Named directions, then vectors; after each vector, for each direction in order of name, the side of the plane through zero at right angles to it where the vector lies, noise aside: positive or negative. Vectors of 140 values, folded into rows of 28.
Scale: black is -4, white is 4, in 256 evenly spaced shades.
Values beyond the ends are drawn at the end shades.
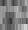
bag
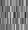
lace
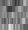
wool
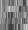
positive, negative, negative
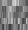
negative, positive, negative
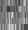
negative, positive, positive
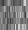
positive, positive, positive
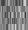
positive, positive, positive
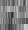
positive, negative, negative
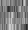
negative, positive, positive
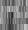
positive, negative, negative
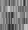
positive, negative, negative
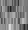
negative, negative, positive
